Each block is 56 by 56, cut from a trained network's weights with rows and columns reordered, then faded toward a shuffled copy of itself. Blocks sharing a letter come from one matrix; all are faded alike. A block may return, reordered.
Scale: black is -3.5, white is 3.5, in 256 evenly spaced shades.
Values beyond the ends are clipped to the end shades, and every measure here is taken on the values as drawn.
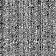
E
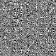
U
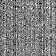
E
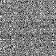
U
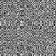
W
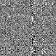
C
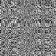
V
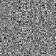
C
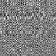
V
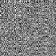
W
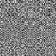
W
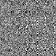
C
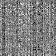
E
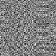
V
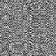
W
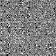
U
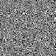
C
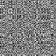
V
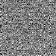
U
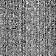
E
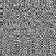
V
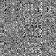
C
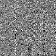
C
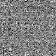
U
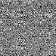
U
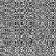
W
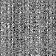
E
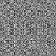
V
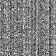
E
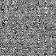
U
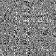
C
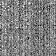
E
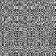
W
